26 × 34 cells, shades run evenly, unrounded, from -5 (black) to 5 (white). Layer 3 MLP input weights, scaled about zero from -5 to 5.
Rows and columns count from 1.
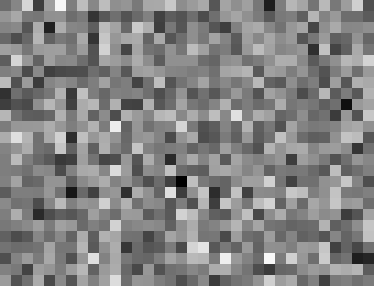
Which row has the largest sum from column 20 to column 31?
24
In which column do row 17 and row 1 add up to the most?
6
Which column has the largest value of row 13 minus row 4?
2
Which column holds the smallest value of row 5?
29
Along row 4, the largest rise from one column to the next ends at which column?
10
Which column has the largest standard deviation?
25
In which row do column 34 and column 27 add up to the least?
17
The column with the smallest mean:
7
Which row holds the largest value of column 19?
23
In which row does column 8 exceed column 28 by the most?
9
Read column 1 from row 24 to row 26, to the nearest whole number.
-2 0 1
